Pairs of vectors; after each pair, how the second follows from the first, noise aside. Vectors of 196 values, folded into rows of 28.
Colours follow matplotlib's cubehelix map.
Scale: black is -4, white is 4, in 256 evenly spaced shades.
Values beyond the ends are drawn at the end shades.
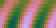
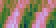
negated.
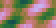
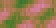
shrunk.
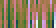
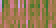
reversed, shrunk.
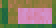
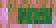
negated.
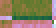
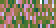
shuffled.
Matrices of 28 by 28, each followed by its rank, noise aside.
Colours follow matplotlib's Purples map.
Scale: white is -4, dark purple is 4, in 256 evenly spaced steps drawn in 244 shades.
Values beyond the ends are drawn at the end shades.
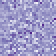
seven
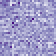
seven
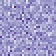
six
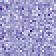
seven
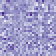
seven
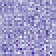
seven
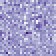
seven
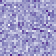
seven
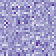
seven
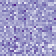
eight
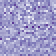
eight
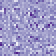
six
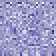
five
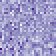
eight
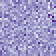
eight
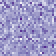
five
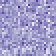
six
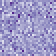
eight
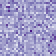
seven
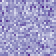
six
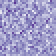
eight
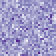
eight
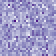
six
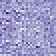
six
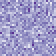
five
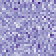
seven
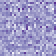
seven
